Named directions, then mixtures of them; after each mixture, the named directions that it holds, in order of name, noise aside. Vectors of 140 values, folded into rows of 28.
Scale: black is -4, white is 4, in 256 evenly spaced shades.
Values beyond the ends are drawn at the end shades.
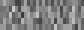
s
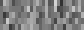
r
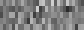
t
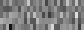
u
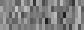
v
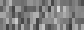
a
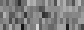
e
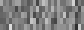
t, u, v.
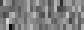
r, u.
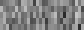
u, v.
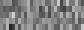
r, t, u.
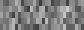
r, t, v.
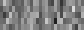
r, s, v.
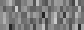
a, u, v.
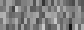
a, v.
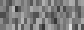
a, v.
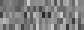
e, u.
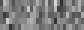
r.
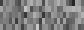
e, r, v.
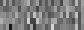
t, u.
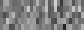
r.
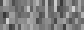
r.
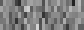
e, r, v.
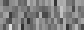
e, r, s.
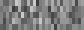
s, v.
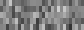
a.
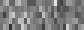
a, e, r.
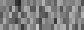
e, s, t.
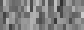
r.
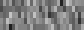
r, u, v.
